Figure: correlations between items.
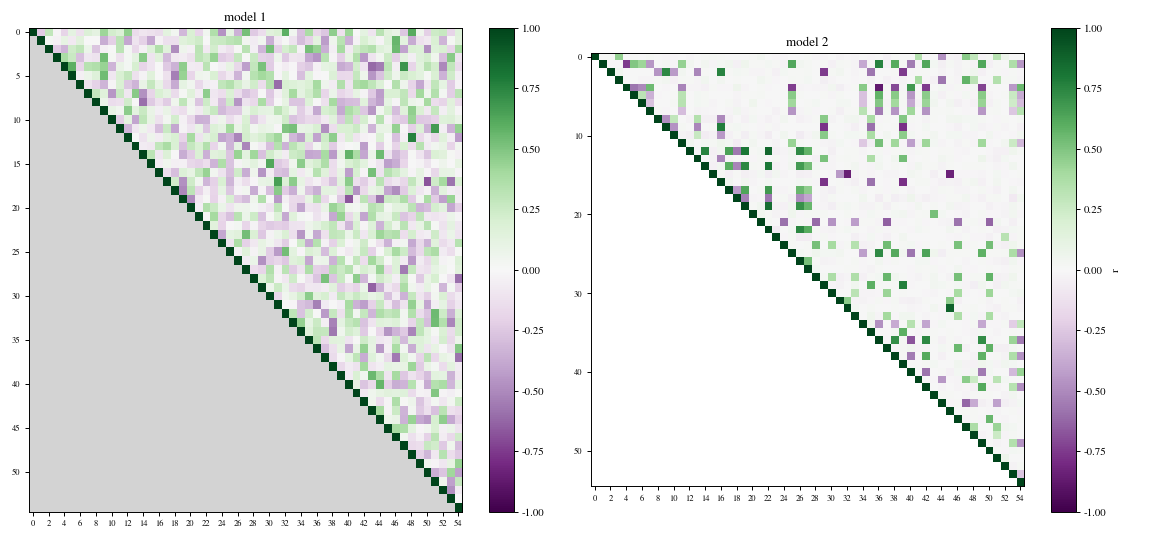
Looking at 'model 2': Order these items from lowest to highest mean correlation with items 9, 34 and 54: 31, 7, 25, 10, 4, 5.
25, 5, 10, 31, 7, 4
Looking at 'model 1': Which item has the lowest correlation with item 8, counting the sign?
14
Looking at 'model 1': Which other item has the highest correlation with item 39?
43
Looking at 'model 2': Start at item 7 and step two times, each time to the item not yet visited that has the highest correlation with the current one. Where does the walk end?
40
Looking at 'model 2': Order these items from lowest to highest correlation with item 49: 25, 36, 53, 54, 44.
54, 44, 53, 25, 36
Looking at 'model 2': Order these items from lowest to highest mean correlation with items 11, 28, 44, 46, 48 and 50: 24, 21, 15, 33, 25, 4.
21, 4, 15, 25, 33, 24
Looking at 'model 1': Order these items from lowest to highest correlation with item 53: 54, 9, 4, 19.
54, 9, 4, 19
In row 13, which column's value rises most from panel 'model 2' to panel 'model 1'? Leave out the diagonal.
16
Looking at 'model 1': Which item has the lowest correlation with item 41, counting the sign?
18
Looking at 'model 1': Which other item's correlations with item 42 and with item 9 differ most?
3
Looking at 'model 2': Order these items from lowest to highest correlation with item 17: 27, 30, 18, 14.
18, 30, 27, 14
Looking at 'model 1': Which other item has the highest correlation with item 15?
30
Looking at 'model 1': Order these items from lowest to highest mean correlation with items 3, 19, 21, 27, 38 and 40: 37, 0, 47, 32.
47, 37, 32, 0
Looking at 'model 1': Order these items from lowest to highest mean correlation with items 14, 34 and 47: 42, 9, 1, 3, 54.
42, 1, 54, 9, 3
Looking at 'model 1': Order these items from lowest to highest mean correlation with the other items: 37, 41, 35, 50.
50, 37, 35, 41
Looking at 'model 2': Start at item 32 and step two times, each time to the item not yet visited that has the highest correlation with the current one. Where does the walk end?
31
